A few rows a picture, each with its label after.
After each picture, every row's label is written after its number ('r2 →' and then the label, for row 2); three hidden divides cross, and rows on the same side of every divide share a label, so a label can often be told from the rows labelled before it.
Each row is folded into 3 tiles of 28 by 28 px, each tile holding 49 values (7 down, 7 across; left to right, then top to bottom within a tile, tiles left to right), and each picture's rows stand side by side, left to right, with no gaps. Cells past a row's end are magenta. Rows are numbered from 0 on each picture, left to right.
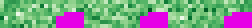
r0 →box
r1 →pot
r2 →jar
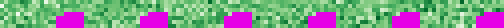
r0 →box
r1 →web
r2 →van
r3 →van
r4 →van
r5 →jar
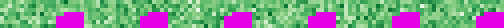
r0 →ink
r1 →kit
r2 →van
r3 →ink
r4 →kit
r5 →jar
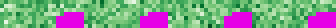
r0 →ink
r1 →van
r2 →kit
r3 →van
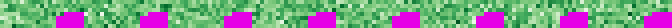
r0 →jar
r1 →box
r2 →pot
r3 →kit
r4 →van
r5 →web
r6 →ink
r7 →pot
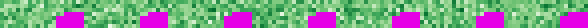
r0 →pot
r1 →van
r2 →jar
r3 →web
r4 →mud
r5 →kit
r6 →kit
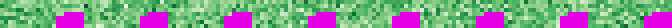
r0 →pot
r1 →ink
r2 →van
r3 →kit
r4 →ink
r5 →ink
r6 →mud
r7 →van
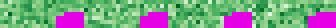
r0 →web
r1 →jar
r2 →mud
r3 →box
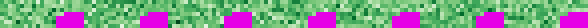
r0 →van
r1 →web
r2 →web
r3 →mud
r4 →pot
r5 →pot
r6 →pot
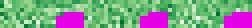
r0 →ink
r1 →box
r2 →van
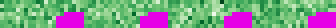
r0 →jar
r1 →van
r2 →kit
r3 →mud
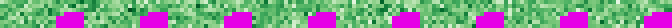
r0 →van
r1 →box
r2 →pot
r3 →mud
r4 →mud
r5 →web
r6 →mud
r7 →box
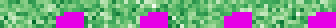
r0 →kit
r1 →mud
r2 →mud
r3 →van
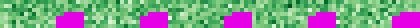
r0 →web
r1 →kit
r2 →kit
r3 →ink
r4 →mud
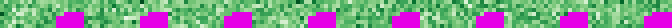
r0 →van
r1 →pot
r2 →ink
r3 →web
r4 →jar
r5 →jar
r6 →web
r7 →kit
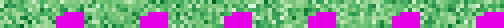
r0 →box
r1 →van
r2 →web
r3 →box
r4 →ink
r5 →mud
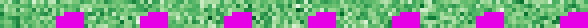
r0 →pot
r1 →web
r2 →box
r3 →mud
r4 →kit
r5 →pot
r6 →van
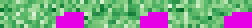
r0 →box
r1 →mud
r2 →jar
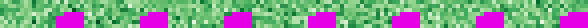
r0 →kit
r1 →box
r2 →kit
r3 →pot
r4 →van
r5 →jar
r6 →kit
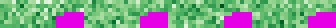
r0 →van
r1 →box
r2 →web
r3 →box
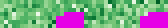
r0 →kit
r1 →pot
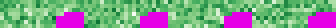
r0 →kit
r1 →web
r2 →web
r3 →ink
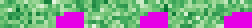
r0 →mud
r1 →jar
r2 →box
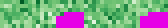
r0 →web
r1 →box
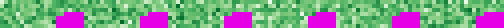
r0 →box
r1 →mud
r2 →mud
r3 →web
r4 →jar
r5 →box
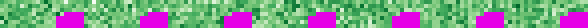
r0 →mud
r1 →ink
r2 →van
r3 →kit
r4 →mud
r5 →web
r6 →web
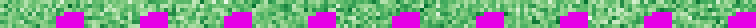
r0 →van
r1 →van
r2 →kit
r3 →ink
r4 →jar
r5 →box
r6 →van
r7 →kit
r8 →jar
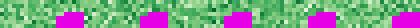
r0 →ink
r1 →kit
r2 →jar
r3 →mud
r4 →mud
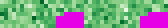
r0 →kit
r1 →mud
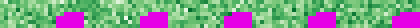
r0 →van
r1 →mud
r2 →jar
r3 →jar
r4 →ink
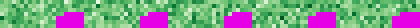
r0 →mud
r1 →jar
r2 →van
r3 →ink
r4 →ink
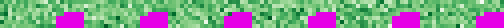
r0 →kit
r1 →jar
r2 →kit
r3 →mud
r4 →mud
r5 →pot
